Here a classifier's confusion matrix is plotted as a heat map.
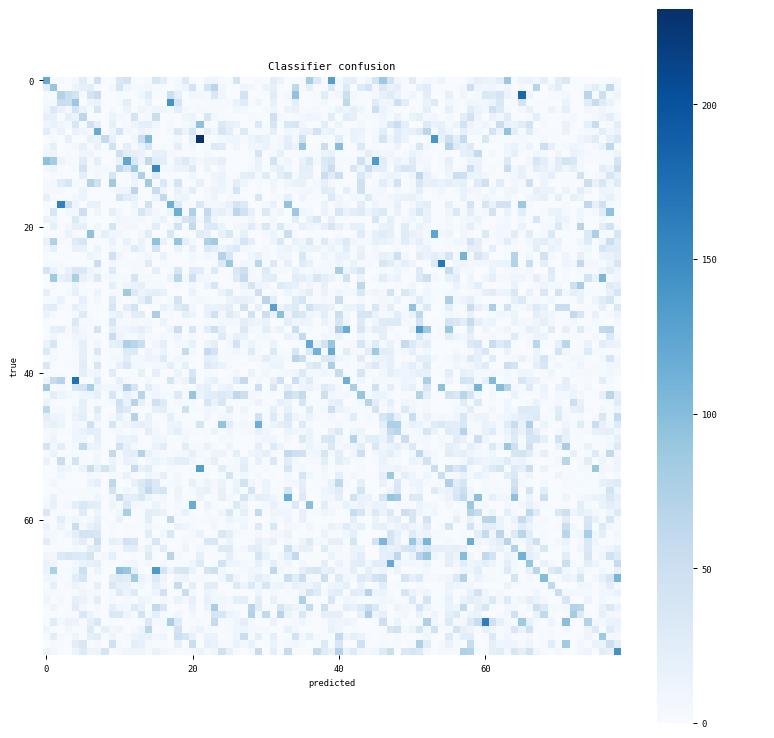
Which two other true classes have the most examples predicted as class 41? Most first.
34, 3
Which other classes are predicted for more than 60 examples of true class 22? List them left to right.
1, 15, 18, 23
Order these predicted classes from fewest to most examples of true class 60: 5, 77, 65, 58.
5, 58, 77, 65
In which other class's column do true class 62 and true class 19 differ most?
74
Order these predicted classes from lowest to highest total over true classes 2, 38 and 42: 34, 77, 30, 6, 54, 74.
30, 77, 74, 54, 6, 34
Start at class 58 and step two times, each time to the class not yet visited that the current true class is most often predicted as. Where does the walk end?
73
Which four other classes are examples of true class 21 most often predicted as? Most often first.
53, 6, 75, 33
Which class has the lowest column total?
8
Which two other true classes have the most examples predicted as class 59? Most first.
42, 57
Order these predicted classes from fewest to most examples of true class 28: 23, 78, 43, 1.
1, 78, 23, 43
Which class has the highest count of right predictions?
78
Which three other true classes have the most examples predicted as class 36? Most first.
58, 0, 72
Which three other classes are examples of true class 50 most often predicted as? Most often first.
63, 71, 5
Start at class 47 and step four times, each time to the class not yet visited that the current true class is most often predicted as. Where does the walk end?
0
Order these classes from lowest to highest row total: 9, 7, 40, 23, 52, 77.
40, 23, 52, 77, 9, 7
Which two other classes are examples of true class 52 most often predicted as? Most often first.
71, 2
